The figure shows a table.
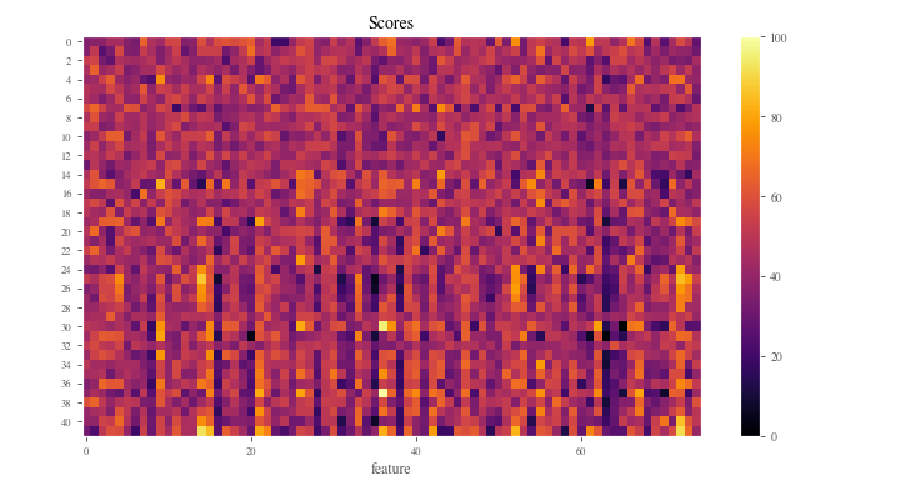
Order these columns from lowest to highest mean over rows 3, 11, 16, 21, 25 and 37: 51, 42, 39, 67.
51, 39, 42, 67
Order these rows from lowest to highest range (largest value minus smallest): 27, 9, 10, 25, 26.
9, 10, 27, 26, 25
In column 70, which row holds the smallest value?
37
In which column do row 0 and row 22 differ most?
61
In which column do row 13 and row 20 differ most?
43
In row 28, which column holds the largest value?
72
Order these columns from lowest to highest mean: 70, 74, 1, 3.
70, 74, 3, 1
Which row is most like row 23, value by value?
18
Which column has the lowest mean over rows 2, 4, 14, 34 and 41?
63
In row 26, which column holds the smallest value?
35
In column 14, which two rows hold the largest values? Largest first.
41, 25
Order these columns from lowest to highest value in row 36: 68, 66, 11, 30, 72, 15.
68, 11, 66, 30, 15, 72
